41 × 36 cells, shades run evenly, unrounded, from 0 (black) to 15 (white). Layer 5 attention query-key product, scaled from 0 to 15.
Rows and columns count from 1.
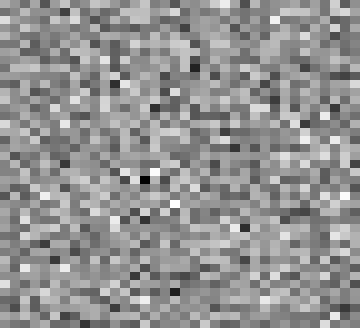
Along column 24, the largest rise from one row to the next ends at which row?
20
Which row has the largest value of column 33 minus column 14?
35
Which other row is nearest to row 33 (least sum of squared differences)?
5
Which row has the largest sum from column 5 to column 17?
25
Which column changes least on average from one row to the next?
32
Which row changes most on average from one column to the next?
14
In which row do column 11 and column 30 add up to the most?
16
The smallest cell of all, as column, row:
15, 23
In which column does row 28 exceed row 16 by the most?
3
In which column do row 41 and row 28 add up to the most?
12
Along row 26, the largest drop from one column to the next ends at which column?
19
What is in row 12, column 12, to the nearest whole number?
6
